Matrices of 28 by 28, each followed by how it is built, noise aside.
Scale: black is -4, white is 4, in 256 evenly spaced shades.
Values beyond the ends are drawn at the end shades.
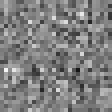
low rank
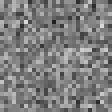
blocks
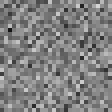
Hankel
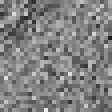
Hankel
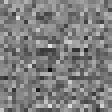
blocks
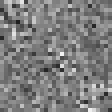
block diagonal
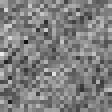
Hankel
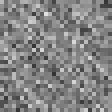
Toeplitz
